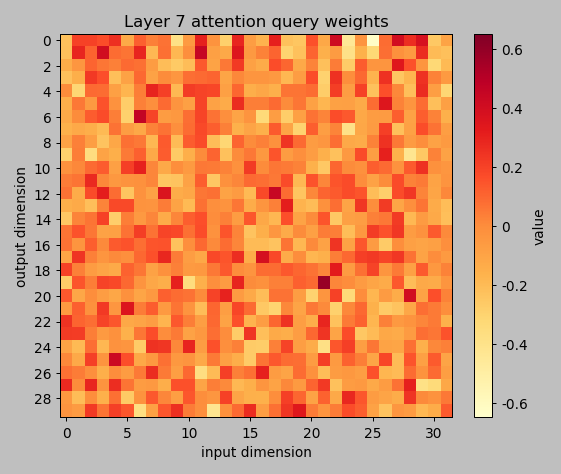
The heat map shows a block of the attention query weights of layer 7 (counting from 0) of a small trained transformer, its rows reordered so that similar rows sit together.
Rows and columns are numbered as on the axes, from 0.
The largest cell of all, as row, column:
19, 21
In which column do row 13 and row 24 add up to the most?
18
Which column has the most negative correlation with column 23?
11
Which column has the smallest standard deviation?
31
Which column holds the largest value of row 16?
22
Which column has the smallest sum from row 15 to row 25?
15
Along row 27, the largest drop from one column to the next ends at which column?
29
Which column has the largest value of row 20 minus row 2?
30
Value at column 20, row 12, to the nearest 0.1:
0
